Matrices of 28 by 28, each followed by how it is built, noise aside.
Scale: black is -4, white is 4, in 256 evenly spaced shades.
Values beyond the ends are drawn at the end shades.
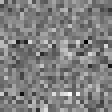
uneven rows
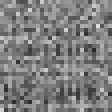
blocks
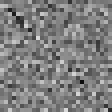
diagonal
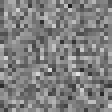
repeating columns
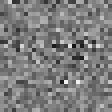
uneven rows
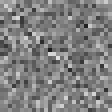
diagonal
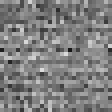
blocks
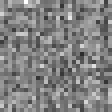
blocks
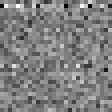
uneven rows
